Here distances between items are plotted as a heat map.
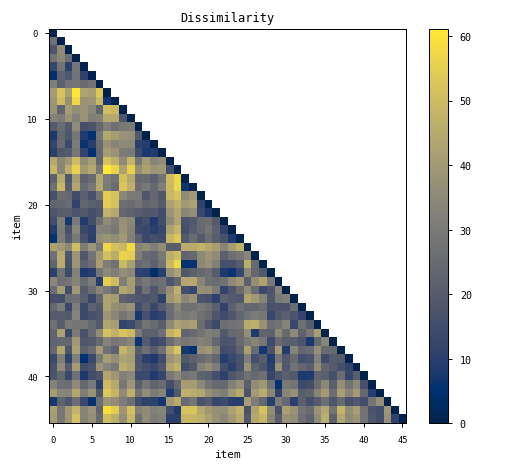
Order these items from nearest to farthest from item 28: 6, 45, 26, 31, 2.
2, 31, 26, 6, 45
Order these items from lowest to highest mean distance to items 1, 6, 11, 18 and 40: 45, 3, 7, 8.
45, 3, 8, 7
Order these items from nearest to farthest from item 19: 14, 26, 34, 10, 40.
14, 40, 34, 10, 26
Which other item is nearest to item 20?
21
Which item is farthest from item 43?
16
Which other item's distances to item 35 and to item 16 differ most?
26
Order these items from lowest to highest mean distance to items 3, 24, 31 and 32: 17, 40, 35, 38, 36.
40, 38, 36, 35, 17
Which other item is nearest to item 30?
37
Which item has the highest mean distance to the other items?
7
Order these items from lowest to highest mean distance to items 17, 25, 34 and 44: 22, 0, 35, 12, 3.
22, 12, 0, 35, 3
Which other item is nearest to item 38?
4
